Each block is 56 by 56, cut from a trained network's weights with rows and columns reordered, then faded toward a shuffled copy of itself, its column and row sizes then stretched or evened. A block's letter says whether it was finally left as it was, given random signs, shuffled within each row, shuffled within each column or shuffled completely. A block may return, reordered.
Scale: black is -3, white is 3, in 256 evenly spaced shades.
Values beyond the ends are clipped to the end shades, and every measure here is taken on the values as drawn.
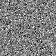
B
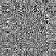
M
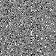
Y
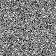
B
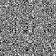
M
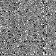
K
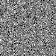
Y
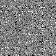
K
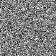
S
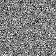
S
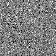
Y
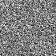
S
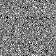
K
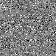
S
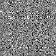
M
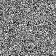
S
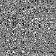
M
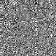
M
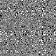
M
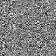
M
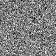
Y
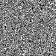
Y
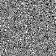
Y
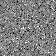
B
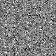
Y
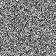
B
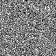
B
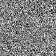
K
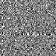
M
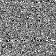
S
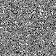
S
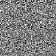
M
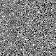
Y
